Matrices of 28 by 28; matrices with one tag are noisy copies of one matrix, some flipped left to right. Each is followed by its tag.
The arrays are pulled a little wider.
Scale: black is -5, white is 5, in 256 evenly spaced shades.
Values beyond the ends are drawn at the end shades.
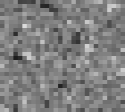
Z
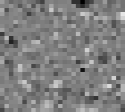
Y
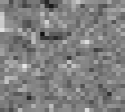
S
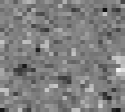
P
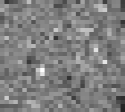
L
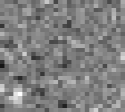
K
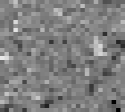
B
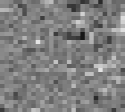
S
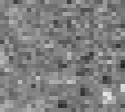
K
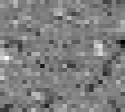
B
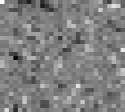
Z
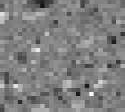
Y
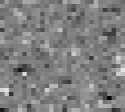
P
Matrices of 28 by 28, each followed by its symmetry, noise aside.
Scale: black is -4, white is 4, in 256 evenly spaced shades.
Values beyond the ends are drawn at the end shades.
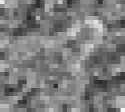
symmetric across the other diagonal.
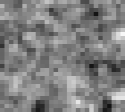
antisymmetric.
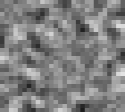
antisymmetric.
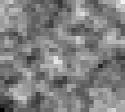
symmetric across the other diagonal.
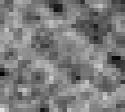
symmetric across the other diagonal.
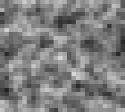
no symmetry.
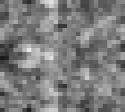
mirrored top to bottom.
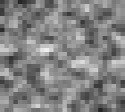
same after a half turn.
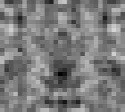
mirrored left to right.
